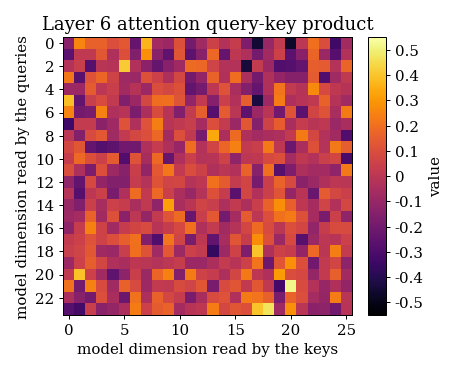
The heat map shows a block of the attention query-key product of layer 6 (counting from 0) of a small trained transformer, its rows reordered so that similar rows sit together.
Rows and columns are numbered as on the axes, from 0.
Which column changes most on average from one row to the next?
19
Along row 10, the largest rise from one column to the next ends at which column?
6
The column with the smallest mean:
1
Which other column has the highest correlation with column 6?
17
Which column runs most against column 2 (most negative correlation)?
25
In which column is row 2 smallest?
16
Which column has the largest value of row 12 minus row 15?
14
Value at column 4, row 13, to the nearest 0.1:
-0.2
